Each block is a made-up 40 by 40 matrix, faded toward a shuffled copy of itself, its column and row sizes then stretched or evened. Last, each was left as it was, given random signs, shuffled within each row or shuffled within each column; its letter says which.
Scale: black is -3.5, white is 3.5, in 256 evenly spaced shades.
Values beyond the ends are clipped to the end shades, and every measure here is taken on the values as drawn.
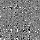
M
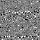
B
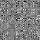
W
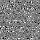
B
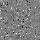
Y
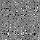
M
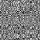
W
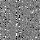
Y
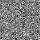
M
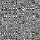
W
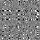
W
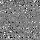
B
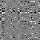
W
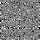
M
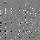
M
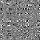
W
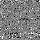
B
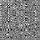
W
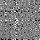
W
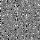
Y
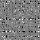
M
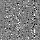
Y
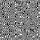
W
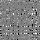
W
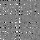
M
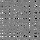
W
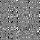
W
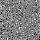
Y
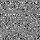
B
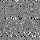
B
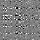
W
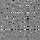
W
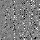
Y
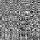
W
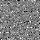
B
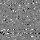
B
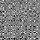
W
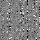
Y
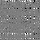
W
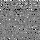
B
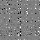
M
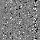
Y
